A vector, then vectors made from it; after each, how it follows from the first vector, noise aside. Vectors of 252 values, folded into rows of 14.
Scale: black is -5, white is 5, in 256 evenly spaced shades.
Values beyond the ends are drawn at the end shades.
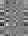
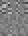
wrapped around, negated, partly zeroed.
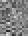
wrapped around, negated.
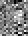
wrapped around, scaled up.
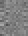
negated, shrunk.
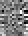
reversed, scaled up.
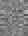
reversed, negated, shrunk.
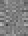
negated, shrunk.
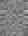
reversed, negated, shrunk.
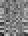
wrapped around.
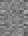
reversed, negated, shrunk.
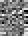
reversed, scaled up.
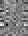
negated.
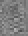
wrapped around, negated, shrunk.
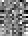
reversed, scaled up.
